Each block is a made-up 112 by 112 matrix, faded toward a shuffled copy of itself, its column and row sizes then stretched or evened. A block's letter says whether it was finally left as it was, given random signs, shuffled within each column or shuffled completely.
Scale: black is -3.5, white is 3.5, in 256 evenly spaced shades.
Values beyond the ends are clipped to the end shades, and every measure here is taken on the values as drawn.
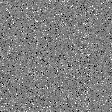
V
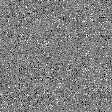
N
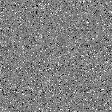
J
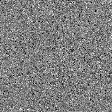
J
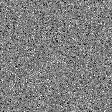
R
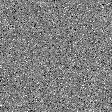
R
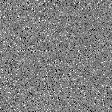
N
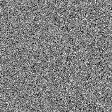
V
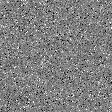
R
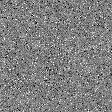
R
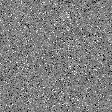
V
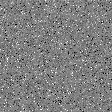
R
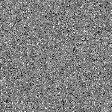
J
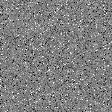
V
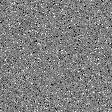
R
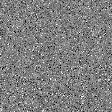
J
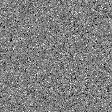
V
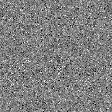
N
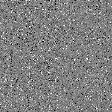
J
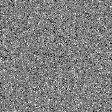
J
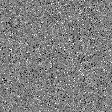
V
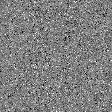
V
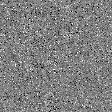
J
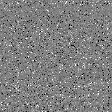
N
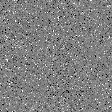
V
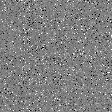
J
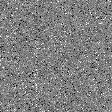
V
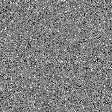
J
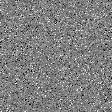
V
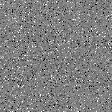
N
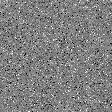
R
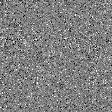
J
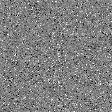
J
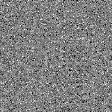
N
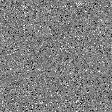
J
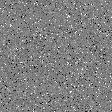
R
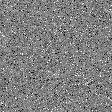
R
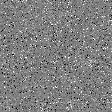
J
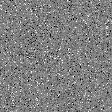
V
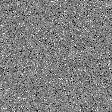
R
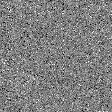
V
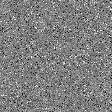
J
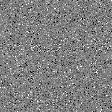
N
